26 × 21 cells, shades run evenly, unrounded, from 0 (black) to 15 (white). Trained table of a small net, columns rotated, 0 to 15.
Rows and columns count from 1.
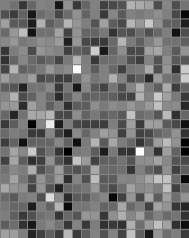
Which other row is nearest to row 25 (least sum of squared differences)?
2
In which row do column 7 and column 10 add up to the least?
14
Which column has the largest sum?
19
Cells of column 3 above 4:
20
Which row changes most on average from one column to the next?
17
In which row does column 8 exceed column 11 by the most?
3
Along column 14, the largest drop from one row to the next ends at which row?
25
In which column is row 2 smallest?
21
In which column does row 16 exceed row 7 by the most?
11
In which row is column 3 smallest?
16
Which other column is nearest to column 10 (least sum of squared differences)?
13
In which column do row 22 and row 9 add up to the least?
8
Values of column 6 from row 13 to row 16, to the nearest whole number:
11 14 8 6
